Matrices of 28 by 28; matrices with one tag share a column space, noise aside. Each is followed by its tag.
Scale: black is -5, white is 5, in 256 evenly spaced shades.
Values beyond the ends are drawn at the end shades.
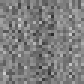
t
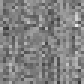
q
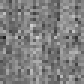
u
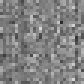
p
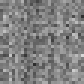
p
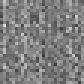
p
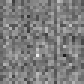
p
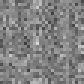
q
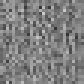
u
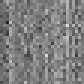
p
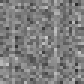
q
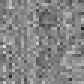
q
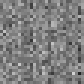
t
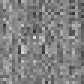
u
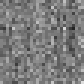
q
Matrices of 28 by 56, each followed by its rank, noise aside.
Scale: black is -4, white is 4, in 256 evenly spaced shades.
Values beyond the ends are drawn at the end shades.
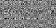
five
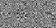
five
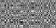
three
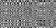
two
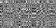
three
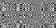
three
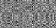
three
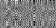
three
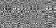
four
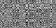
four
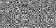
five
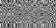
three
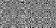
five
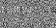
six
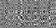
three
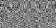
four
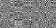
three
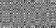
three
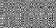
three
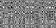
four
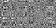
four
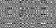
three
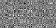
four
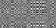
two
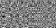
four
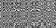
four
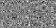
six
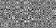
five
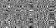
three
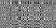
two
